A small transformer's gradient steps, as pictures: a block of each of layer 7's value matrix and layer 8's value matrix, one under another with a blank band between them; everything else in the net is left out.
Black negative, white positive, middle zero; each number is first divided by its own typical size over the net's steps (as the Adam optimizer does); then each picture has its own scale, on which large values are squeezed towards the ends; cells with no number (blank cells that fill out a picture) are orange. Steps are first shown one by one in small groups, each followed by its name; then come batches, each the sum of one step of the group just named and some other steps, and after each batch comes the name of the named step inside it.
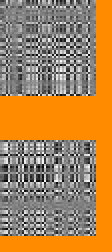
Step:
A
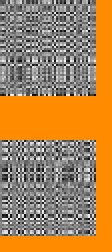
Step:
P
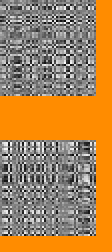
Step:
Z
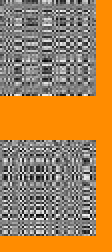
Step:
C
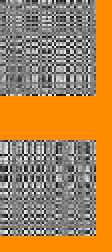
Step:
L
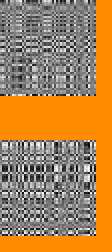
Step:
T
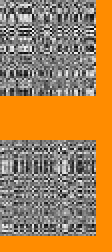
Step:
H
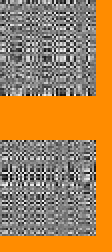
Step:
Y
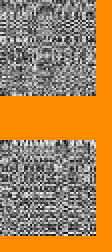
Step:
T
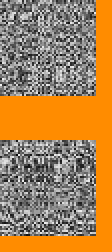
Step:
A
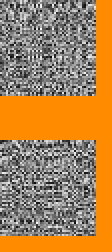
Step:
Y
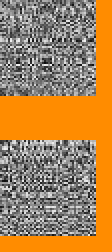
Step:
Z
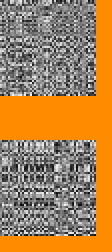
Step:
T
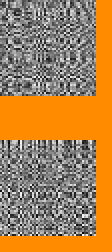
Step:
C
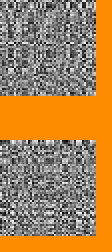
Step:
C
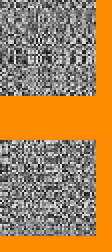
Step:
A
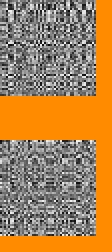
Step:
P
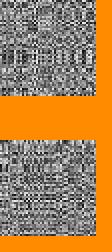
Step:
L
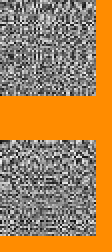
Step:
Y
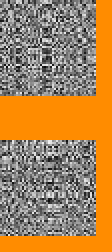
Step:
Z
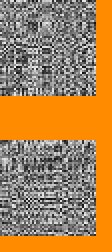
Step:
T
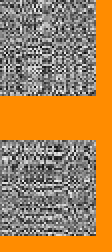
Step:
A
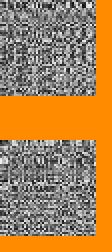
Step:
A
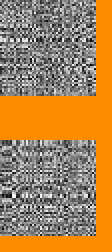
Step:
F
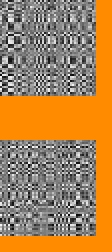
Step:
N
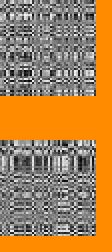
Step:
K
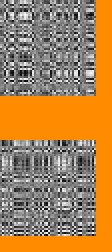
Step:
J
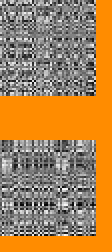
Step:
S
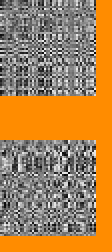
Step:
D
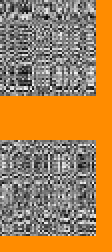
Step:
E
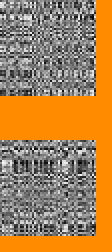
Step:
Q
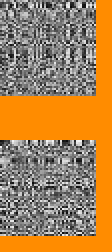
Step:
J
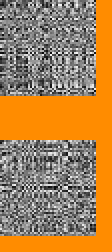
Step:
D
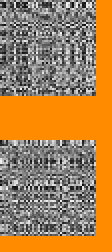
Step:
E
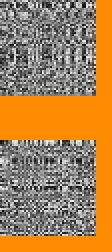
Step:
J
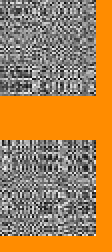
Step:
J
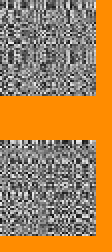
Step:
N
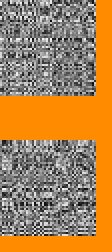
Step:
S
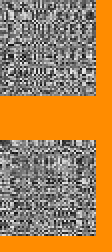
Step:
J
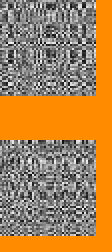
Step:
N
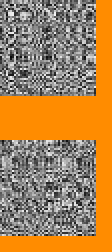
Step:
J
